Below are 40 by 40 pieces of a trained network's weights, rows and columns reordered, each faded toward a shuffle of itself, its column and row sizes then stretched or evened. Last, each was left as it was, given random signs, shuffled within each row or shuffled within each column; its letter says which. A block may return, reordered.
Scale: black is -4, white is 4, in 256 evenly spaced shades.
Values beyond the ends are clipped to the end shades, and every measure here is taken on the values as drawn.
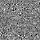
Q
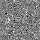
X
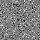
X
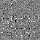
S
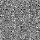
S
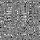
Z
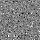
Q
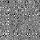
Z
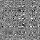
Z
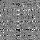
Z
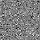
S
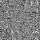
S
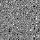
X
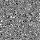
Q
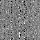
X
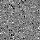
X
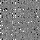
Z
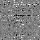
Z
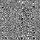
Z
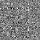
S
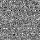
Q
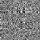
Z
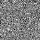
Q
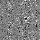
X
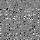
S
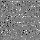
Q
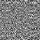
Z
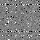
S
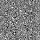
X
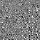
S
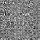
Z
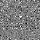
S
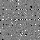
Z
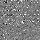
Q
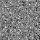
X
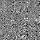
S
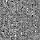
X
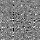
Z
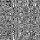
Z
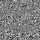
Q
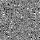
X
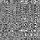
Z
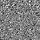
Q
